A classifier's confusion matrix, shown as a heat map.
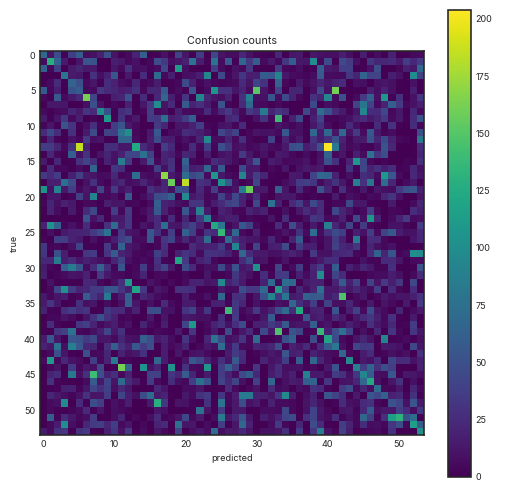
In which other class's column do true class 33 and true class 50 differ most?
13
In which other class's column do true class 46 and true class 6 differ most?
48
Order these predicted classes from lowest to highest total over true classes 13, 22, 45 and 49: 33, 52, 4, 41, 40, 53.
33, 53, 52, 4, 41, 40
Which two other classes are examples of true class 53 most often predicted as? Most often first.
39, 24
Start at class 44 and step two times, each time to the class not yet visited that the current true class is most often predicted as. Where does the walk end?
12
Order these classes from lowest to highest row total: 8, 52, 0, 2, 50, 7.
50, 0, 2, 7, 52, 8
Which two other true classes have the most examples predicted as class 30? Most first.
5, 40
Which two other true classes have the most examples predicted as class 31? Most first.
8, 33
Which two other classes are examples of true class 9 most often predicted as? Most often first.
33, 17
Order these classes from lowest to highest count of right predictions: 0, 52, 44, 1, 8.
0, 44, 8, 52, 1
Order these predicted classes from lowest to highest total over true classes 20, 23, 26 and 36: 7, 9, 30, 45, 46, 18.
45, 9, 30, 7, 18, 46
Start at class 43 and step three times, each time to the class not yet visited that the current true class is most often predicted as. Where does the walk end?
21
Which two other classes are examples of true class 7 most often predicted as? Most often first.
16, 45
